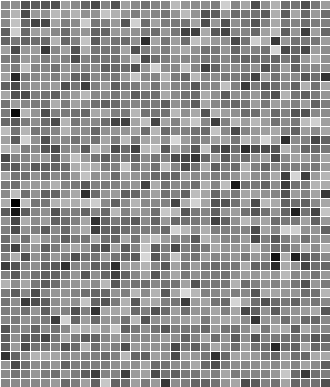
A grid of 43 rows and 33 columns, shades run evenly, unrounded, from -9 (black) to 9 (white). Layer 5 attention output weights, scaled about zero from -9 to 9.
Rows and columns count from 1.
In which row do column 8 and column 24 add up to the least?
21
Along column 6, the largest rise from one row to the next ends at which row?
2
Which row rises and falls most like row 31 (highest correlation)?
14
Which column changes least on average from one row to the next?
4
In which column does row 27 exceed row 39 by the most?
13
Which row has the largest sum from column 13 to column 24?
16
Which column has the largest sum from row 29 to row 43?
29
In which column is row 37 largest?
12
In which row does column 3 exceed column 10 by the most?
25
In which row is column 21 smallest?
8
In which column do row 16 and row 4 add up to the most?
27
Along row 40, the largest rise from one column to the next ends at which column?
19
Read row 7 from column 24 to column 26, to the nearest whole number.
-1 -2 -1
